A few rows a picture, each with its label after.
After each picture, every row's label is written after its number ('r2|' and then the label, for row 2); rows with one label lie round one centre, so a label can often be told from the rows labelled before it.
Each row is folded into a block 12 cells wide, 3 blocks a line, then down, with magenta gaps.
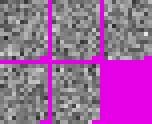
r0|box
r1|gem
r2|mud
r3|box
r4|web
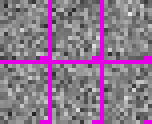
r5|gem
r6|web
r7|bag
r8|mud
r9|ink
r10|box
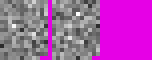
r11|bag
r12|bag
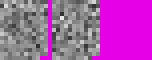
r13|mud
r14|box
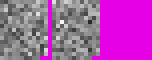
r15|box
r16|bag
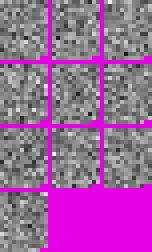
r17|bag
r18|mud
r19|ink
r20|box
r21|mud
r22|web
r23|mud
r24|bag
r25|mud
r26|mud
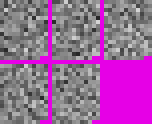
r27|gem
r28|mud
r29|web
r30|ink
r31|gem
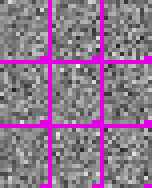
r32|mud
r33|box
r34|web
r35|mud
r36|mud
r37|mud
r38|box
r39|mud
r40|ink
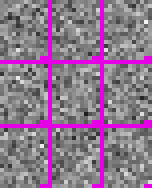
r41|ink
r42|box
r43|mud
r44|ink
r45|gem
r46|ink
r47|mud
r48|web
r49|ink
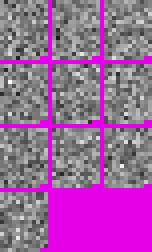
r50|box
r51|mud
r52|ink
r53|box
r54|mud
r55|mud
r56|box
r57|ink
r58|mud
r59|bag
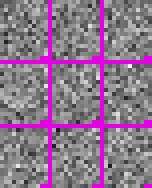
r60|box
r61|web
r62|web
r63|ink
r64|box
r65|ink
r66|web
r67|gem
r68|mud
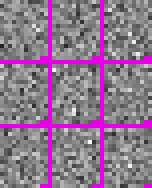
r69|bag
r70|box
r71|box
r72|bag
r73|bag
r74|box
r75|gem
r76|bag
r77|ink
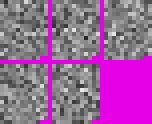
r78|bag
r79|mud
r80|bag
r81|web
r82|bag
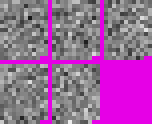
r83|bag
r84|bag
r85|gem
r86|box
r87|mud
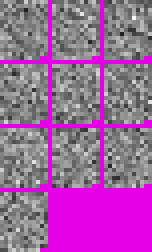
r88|box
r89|mud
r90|gem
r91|ink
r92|bag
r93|box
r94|bag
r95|gem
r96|mud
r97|web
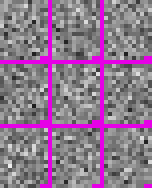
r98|web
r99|mud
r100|ink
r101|bag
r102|box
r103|box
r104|box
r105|web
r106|ink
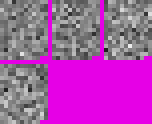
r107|gem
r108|gem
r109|ink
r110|web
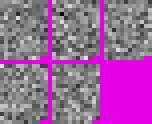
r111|ink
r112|bag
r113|ink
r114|bag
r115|bag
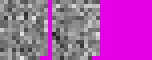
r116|box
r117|mud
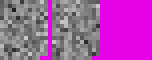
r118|mud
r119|bag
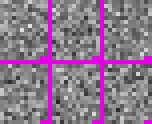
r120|ink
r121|ink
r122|mud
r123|gem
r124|web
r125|web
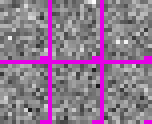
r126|ink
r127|box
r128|bag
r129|ink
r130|gem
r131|ink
